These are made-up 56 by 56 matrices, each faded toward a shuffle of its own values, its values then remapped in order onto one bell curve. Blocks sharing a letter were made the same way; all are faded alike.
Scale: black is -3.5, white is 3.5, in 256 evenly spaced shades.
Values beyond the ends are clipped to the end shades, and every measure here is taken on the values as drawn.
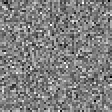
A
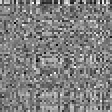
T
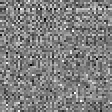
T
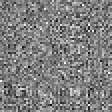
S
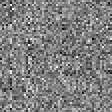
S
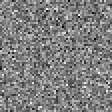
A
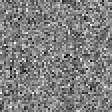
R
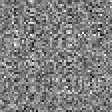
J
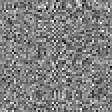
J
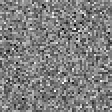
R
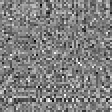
T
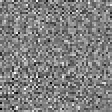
J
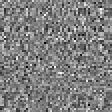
J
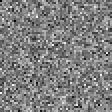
A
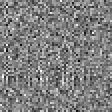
S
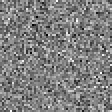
R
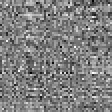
J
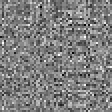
J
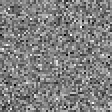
R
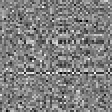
T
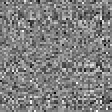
J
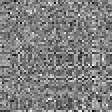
T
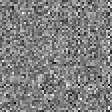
S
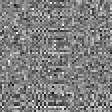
T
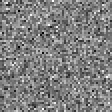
A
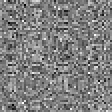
J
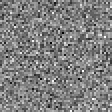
A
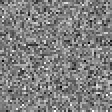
R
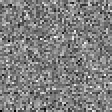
R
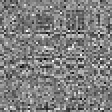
T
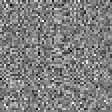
J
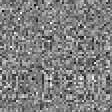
J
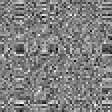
T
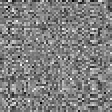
T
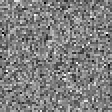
A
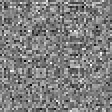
J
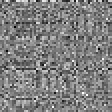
T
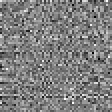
T
